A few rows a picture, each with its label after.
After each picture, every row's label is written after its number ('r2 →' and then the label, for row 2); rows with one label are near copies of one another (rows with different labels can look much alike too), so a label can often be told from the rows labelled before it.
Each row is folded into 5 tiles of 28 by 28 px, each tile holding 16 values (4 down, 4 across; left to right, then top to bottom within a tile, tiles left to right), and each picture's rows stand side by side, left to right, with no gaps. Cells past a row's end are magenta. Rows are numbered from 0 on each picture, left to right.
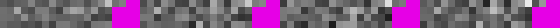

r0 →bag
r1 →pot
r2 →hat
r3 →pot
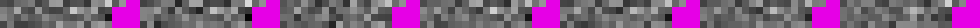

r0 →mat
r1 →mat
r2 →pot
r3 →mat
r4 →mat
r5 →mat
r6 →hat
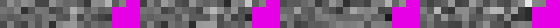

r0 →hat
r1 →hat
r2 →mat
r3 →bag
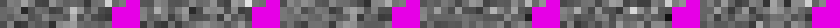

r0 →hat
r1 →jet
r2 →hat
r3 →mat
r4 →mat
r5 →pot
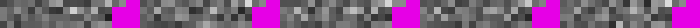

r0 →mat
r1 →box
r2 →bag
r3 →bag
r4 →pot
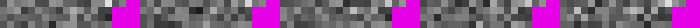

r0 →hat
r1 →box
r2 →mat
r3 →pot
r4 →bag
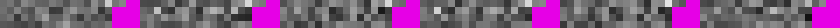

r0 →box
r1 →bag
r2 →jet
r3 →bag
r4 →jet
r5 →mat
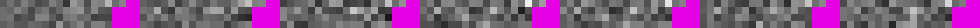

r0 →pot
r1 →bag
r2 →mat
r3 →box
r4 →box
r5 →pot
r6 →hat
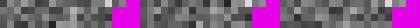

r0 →hat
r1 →pot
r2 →box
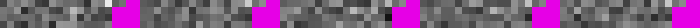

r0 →hat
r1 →pot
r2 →mat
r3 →mat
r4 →box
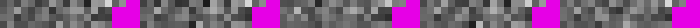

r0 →pot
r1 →pot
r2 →bag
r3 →pot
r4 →box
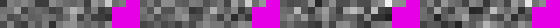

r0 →hat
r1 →box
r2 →bag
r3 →box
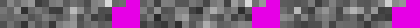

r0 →hat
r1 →box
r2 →bag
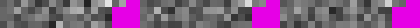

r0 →pot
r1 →bag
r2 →jet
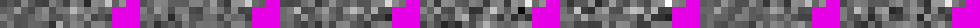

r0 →pot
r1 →jet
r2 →bag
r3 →box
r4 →bag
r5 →pot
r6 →jet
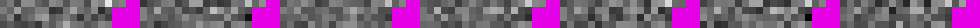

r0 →box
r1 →mat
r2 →hat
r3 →bag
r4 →jet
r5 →mat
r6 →pot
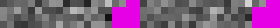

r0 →mat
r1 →hat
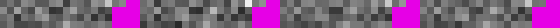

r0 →box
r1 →box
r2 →box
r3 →box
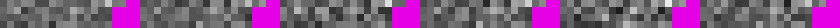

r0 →hat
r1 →pot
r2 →jet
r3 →pot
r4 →box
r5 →pot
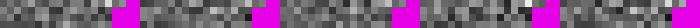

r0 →box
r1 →mat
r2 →pot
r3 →jet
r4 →mat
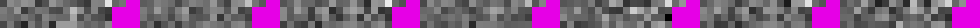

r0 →hat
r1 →jet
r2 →jet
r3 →hat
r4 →mat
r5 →jet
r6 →pot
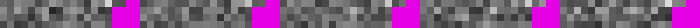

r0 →jet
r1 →jet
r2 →hat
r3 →box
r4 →bag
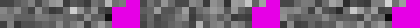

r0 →mat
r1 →pot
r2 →mat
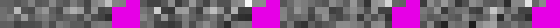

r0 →bag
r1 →bag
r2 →jet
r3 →hat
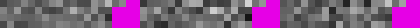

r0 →mat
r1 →mat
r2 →pot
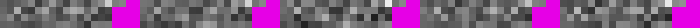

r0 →bag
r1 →box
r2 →box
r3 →bag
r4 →bag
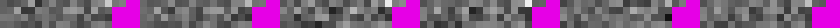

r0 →bag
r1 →bag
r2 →box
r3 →jet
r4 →mat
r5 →jet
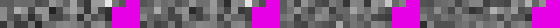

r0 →jet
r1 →jet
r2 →pot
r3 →mat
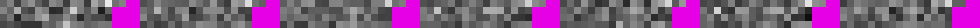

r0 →box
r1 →jet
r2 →hat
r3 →bag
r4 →pot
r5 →bag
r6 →jet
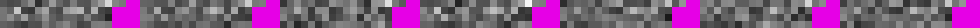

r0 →bag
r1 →bag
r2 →jet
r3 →bag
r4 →mat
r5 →box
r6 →mat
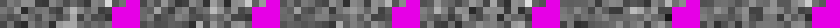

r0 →hat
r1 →pot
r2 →pot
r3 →jet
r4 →mat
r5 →jet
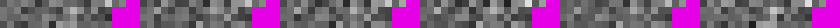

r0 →hat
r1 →pot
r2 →pot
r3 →pot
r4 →pot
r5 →hat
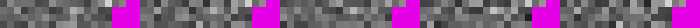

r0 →hat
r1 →pot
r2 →mat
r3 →mat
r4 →pot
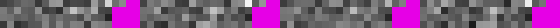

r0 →mat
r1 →hat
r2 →mat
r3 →hat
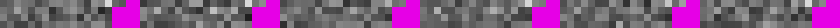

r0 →jet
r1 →mat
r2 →mat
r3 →bag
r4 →pot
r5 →box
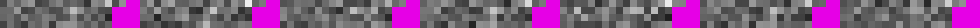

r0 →hat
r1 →box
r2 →mat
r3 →hat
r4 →bag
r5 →hat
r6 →pot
